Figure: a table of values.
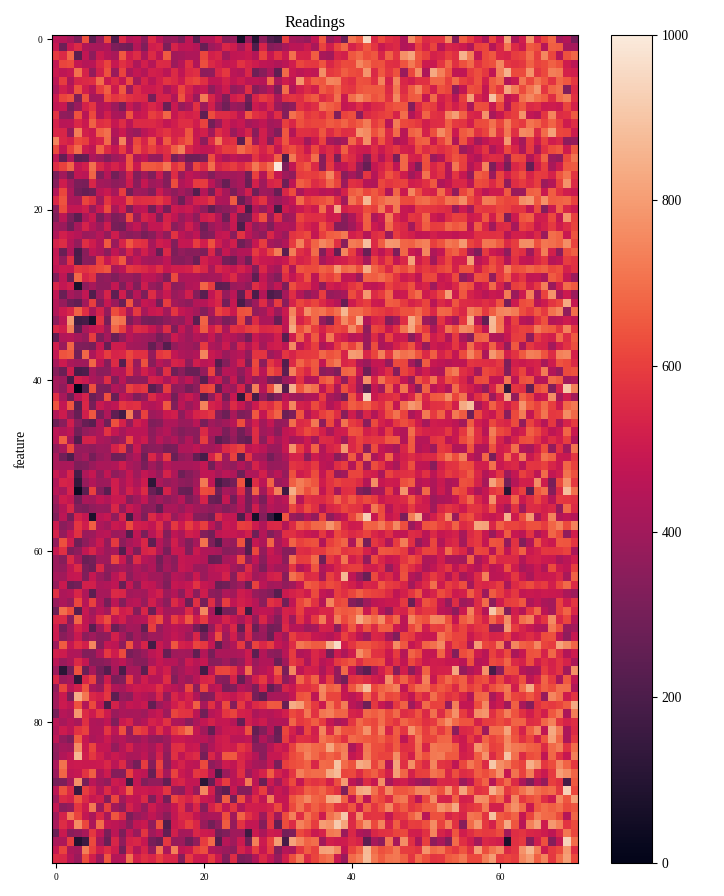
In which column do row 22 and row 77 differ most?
3
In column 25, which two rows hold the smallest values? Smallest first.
0, 42
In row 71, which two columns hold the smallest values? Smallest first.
13, 22
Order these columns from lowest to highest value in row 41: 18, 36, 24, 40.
18, 24, 36, 40
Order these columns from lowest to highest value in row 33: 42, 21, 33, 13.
13, 21, 42, 33
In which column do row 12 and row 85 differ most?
38
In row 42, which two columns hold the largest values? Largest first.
42, 61
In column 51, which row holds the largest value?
4
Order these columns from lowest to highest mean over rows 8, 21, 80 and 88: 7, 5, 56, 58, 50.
7, 5, 56, 58, 50
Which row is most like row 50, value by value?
55
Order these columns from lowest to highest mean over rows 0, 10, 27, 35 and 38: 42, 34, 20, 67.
20, 34, 67, 42
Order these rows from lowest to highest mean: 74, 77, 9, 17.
74, 17, 77, 9
